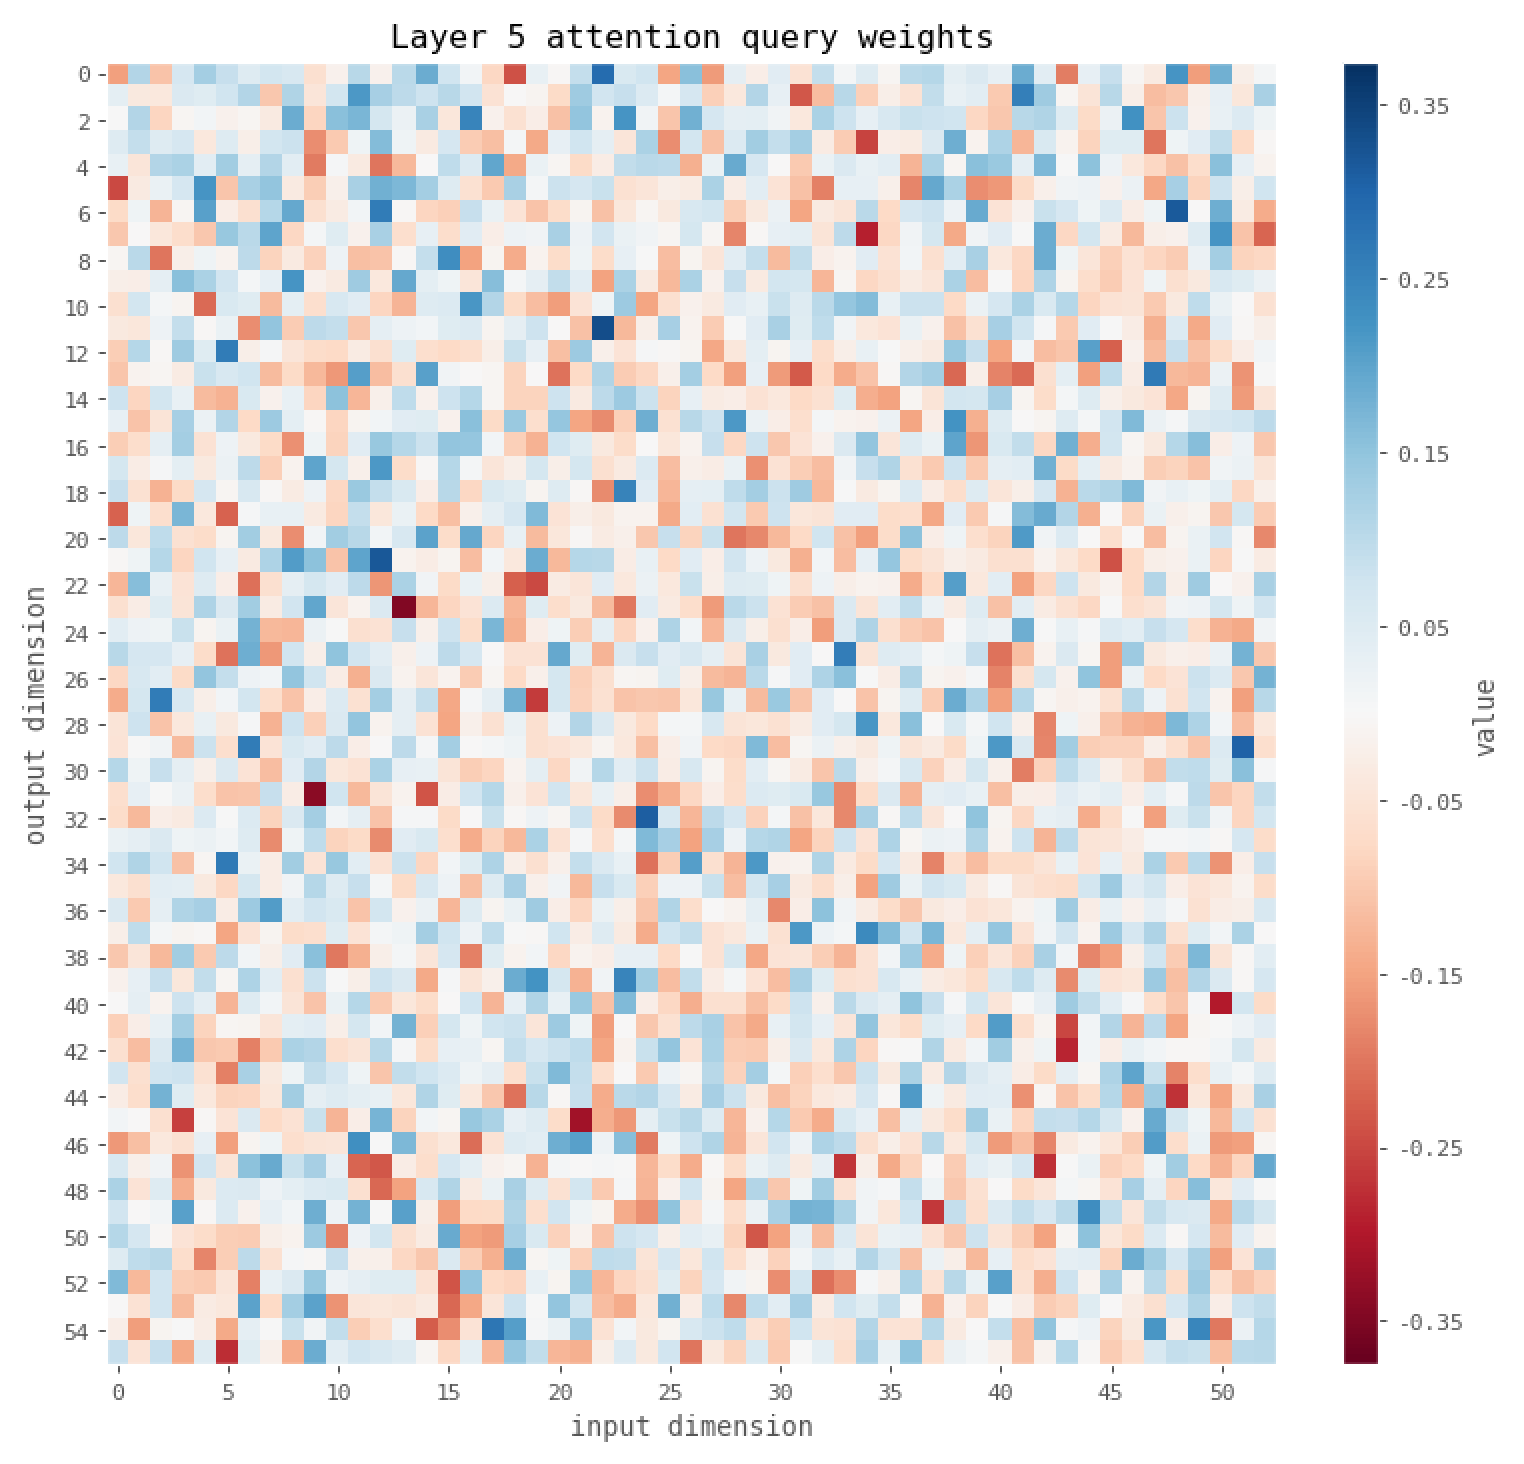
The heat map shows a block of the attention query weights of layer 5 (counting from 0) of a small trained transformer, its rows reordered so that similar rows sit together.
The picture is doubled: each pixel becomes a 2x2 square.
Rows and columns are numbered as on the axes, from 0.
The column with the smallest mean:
28
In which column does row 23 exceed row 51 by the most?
4
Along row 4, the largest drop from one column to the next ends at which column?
18
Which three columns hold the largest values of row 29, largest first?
51, 6, 40
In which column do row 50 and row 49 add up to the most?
44
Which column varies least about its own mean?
35
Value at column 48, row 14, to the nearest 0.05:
-0.15
